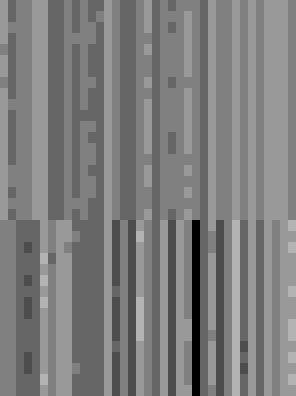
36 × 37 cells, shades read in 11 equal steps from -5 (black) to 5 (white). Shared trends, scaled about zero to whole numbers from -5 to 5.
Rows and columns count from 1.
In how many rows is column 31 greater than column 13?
19
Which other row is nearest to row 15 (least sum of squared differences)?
18
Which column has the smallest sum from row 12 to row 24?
25
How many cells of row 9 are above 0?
11
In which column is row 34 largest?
30
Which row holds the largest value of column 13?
2
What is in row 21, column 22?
-2
